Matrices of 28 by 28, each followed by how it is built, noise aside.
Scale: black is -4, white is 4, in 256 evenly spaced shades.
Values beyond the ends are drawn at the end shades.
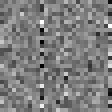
uneven columns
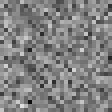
repeating rows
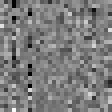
uneven columns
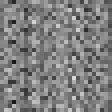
repeating rows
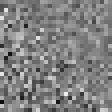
lower triangular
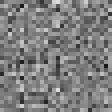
low rank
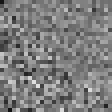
lower triangular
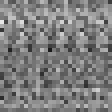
repeating columns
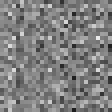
repeating rows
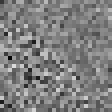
lower triangular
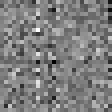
uneven columns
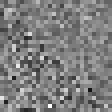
lower triangular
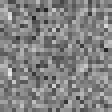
repeating rows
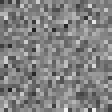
repeating rows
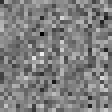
uneven columns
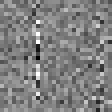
uneven columns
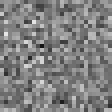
low rank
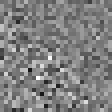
lower triangular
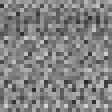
repeating columns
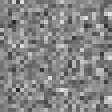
repeating rows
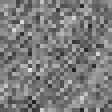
Hankel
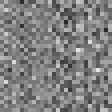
repeating rows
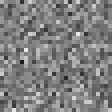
repeating columns
